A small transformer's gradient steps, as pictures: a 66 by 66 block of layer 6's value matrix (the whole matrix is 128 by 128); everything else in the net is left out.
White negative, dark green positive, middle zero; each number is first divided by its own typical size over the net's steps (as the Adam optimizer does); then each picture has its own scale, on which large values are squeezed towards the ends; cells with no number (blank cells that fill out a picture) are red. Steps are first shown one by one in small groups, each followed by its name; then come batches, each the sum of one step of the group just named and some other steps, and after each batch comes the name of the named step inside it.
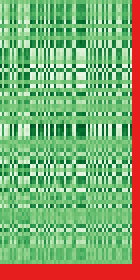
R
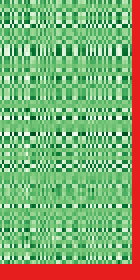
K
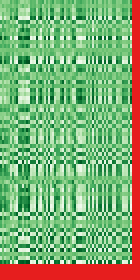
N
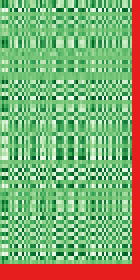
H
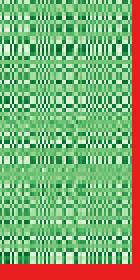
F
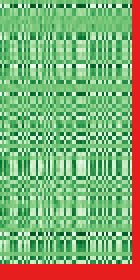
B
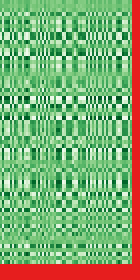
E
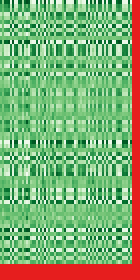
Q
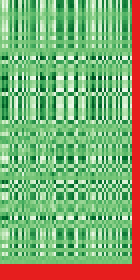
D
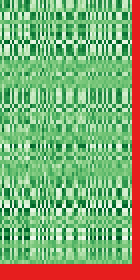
Q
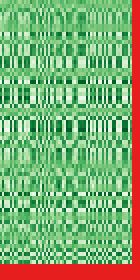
E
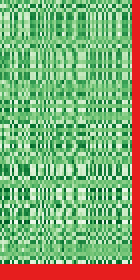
B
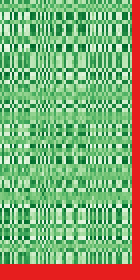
F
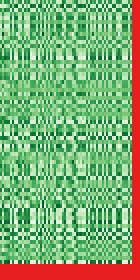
B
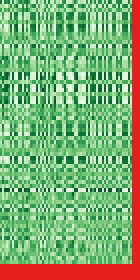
D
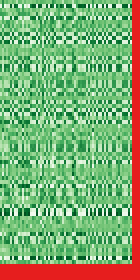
B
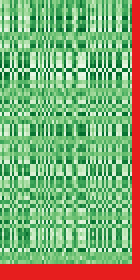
R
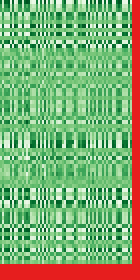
Q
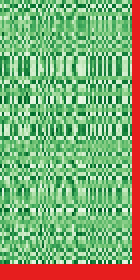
B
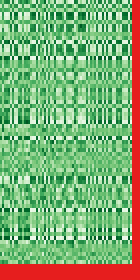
Q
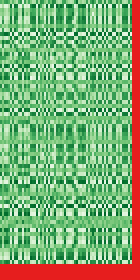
R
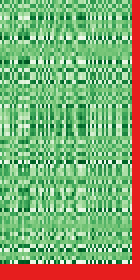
N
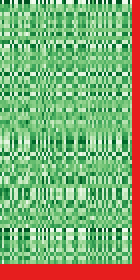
Q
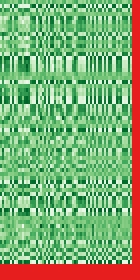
E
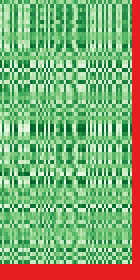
R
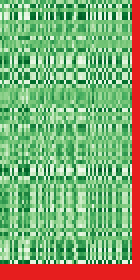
N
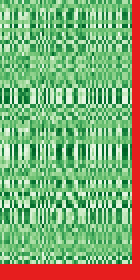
E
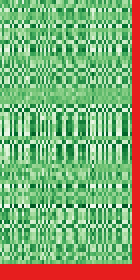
K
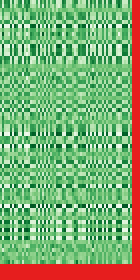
K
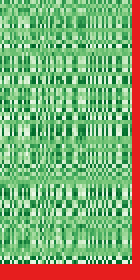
K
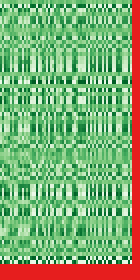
B
